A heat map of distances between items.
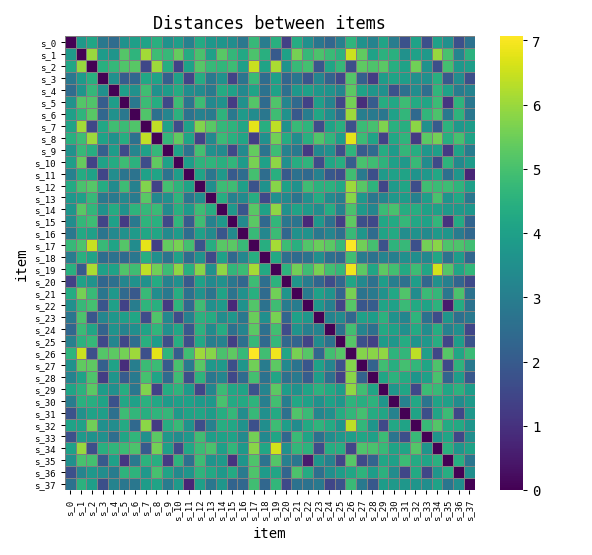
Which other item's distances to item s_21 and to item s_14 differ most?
s_6
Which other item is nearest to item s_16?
s_14
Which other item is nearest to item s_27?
s_5
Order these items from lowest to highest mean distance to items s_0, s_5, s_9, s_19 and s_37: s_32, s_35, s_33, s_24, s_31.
s_35, s_24, s_33, s_31, s_32
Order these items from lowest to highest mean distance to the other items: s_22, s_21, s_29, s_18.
s_18, s_22, s_21, s_29
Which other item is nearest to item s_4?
s_30
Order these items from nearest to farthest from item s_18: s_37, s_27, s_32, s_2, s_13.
s_13, s_37, s_27, s_32, s_2
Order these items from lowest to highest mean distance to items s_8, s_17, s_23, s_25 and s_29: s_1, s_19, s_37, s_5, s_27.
s_37, s_5, s_27, s_1, s_19
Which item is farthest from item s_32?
s_26
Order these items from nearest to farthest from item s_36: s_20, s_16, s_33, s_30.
s_33, s_20, s_16, s_30
